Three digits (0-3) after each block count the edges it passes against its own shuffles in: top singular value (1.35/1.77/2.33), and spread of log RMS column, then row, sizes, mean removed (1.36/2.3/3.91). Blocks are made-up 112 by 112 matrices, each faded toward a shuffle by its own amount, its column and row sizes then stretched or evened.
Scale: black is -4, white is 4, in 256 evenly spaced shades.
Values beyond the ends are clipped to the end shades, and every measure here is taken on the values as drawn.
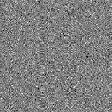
3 1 0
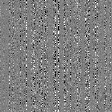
1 3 0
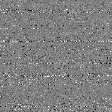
1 0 2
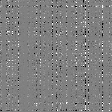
2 3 2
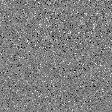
1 0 1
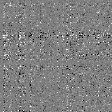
2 2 2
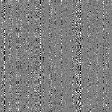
3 3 0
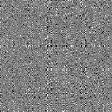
3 2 1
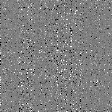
0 2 1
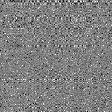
3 0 2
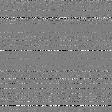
3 0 3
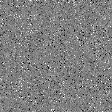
0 1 1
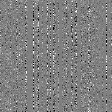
1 3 0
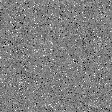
1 1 0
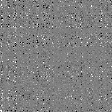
1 2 2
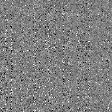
1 2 1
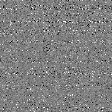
1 1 2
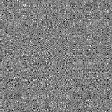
3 1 1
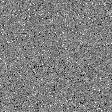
0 0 1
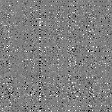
2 2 2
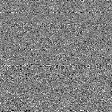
2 0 2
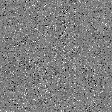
1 1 0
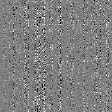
1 3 1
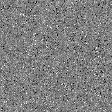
0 1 0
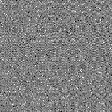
3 0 0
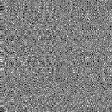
3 1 1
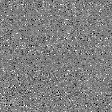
2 0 2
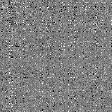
0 2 2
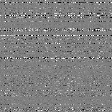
2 1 3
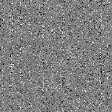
1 2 0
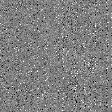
1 2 0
